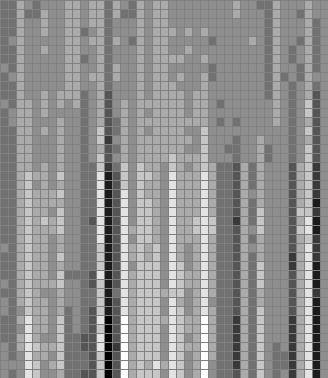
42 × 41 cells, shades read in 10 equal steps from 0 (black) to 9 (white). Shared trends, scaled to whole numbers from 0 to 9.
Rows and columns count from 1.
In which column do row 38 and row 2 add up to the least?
14
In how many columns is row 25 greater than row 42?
14
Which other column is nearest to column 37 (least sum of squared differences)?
30
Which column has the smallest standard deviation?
41
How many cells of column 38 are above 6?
2
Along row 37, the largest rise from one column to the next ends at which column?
16
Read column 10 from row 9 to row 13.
6 6 6 6 5
